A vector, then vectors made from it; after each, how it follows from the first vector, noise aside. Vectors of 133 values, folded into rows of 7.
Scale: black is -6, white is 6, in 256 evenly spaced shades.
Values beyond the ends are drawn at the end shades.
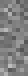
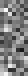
scaled up.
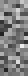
reversed, scaled up.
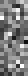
reversed, scaled up.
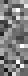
reversed, scaled up.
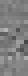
partly zeroed.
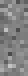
partly zeroed.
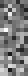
scaled up.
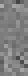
wrapped around, negated, partly zeroed.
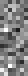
scaled up.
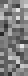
reversed, scaled up.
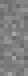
wrapped around, shrunk.
